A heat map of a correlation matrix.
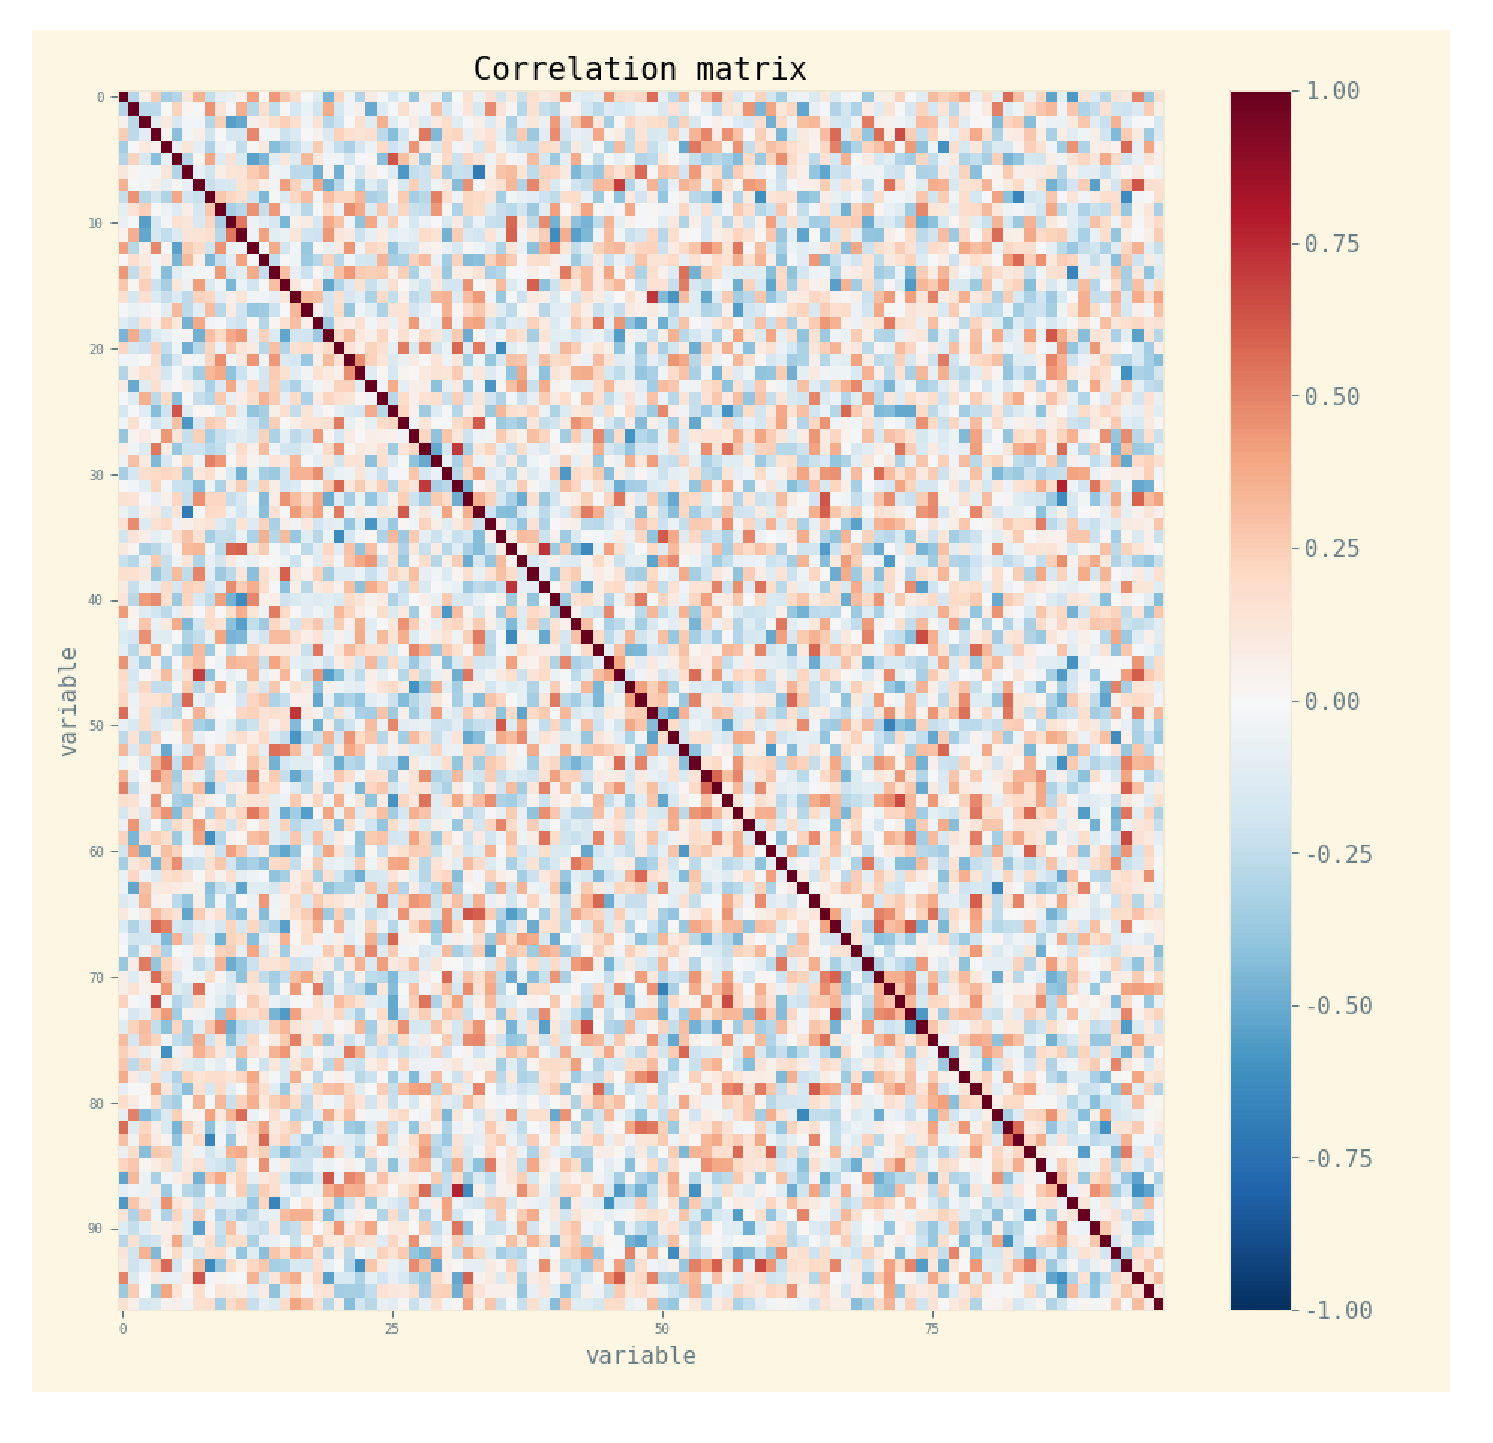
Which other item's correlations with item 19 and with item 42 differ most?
11
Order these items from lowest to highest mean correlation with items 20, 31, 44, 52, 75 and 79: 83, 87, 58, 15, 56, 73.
58, 15, 73, 83, 87, 56
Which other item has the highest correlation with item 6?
48
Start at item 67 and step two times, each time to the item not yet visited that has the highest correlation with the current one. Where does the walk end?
5
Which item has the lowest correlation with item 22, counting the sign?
93
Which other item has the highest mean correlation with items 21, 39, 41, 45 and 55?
36
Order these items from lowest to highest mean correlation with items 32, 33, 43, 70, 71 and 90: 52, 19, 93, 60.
19, 60, 93, 52
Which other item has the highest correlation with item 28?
31
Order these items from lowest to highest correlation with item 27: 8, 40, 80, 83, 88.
8, 80, 40, 83, 88
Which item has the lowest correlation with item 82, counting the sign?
91
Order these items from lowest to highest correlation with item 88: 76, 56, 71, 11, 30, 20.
20, 76, 11, 56, 71, 30
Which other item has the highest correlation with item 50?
35
